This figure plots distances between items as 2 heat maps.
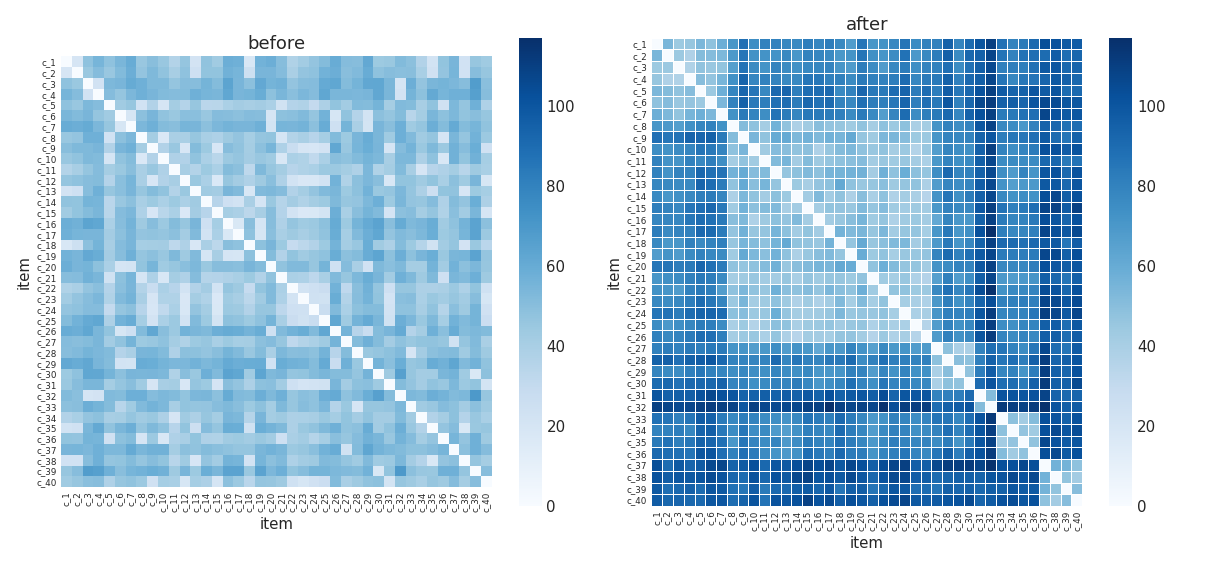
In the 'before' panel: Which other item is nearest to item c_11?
c_34
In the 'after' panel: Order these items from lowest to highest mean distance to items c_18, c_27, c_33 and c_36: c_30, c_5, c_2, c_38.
c_30, c_2, c_5, c_38
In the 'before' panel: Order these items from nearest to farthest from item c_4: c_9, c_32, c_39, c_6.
c_32, c_6, c_9, c_39
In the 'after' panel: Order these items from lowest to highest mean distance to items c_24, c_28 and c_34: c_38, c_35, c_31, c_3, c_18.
c_35, c_18, c_3, c_31, c_38
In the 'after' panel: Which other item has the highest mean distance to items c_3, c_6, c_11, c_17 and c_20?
c_32
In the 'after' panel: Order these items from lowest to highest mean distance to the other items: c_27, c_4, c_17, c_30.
c_17, c_27, c_4, c_30
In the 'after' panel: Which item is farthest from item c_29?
c_37
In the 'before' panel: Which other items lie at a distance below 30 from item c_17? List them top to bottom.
c_14, c_16, c_19
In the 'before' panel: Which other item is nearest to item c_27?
c_37
